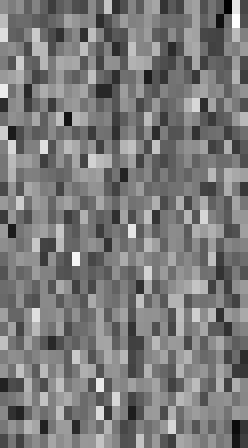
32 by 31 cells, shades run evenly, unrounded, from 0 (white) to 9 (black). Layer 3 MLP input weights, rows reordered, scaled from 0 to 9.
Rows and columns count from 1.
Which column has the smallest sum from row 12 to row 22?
19
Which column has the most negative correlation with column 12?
21
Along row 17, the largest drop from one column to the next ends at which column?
17
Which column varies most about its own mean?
30
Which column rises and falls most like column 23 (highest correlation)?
15
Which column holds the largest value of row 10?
2
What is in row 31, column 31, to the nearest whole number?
7
